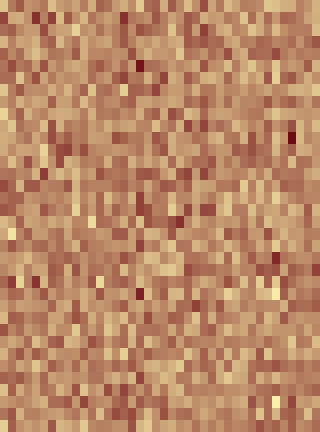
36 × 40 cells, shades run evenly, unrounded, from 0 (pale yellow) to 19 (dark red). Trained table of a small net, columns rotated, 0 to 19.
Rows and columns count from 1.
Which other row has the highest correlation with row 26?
4
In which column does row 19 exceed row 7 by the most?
23
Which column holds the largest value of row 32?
18
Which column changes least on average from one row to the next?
38
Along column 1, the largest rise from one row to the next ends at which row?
2
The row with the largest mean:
16
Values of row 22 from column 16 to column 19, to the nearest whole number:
13 11 8 4
